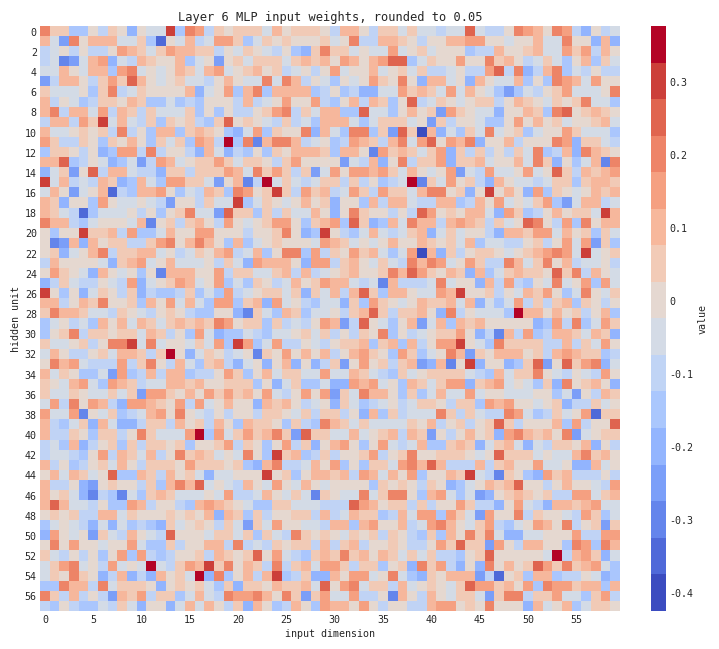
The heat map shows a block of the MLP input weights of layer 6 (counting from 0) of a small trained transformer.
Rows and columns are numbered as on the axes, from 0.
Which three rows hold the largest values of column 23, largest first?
15, 44, 5
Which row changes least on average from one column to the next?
2
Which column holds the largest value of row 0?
13
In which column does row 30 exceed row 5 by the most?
50
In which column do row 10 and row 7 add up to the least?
39
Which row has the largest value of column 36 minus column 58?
54
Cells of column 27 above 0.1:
4
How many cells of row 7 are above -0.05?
35
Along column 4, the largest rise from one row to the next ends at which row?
20
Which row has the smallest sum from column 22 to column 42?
33
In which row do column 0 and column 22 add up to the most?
56
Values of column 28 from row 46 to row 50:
-0.3 -0.05 -0.1 -0.05 0
